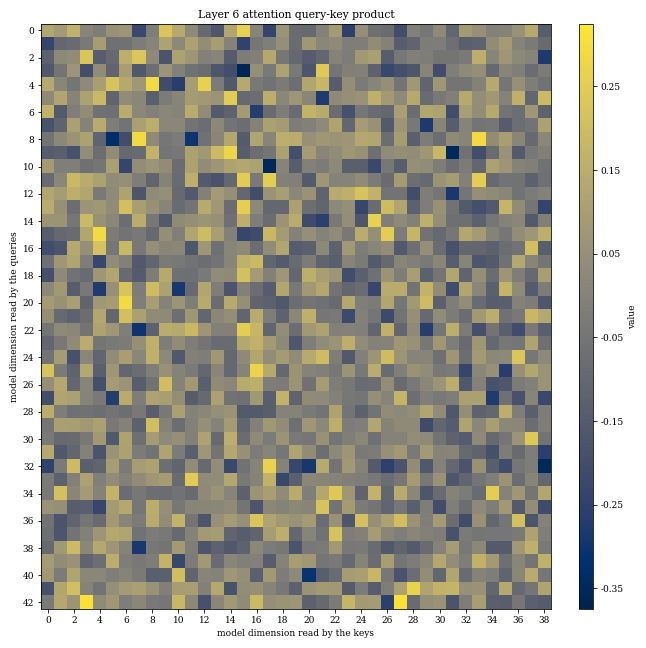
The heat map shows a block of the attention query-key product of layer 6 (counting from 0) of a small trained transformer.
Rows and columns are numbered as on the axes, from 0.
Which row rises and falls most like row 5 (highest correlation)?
15
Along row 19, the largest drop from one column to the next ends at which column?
10
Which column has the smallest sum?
31
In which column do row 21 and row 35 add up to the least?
26
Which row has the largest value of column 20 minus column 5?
8
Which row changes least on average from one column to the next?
1
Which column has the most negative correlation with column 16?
12
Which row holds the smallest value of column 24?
13
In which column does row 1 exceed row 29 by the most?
29
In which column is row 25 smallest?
35
